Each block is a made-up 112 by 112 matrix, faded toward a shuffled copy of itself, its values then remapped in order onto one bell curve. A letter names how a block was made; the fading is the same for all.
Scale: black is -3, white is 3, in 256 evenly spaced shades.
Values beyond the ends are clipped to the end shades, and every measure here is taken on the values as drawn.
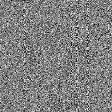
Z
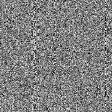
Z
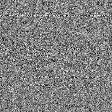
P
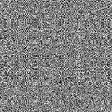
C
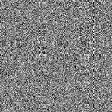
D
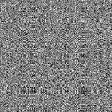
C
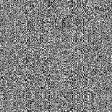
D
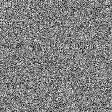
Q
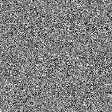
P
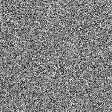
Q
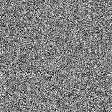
Q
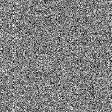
Z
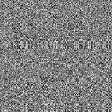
C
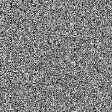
Z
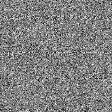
P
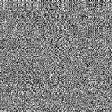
C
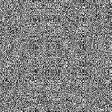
D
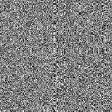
D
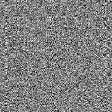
D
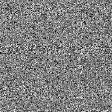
P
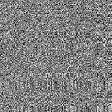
C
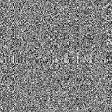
D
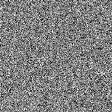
Q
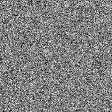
Q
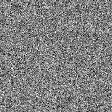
Q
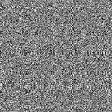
D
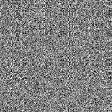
D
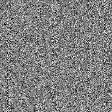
Z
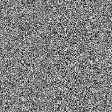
Z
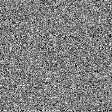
P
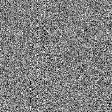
Z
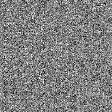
Z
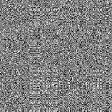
C
